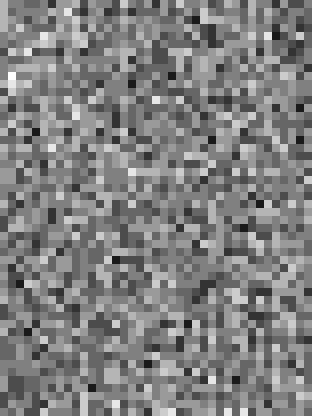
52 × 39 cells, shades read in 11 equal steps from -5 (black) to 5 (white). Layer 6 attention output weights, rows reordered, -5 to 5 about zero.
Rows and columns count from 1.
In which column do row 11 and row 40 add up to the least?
13
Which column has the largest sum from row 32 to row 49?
35
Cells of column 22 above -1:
35
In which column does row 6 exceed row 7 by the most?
11
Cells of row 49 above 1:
4
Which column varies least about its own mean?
18
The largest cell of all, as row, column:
10, 2
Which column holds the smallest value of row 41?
24
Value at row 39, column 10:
-3
